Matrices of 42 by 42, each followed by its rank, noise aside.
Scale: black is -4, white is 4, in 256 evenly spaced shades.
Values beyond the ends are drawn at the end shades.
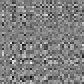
four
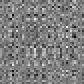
four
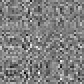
four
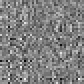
five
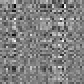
three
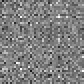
five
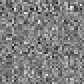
five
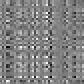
two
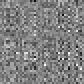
four
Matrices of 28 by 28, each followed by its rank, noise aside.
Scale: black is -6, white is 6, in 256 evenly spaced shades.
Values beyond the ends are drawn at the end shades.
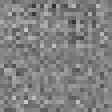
six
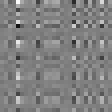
one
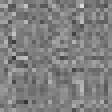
four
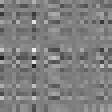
two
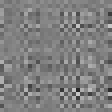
two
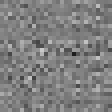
six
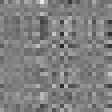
two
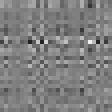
two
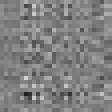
three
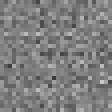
six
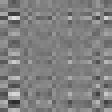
one
